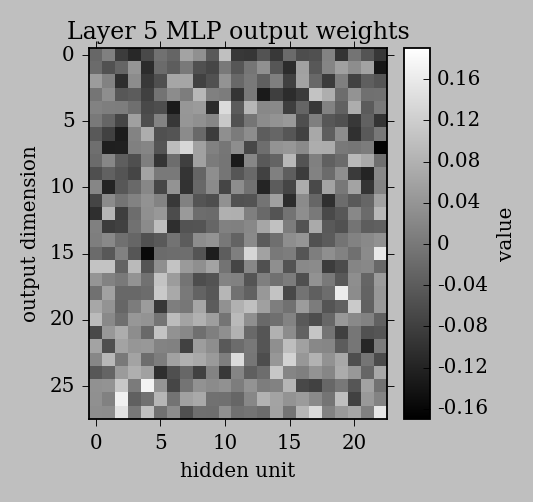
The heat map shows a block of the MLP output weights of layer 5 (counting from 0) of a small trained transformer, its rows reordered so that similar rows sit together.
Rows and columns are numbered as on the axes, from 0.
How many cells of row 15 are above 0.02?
5
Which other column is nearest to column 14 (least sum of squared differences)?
3
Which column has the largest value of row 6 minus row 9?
7
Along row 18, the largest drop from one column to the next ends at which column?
15
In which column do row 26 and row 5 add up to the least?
20
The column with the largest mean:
10
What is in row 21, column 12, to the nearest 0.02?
-0.02
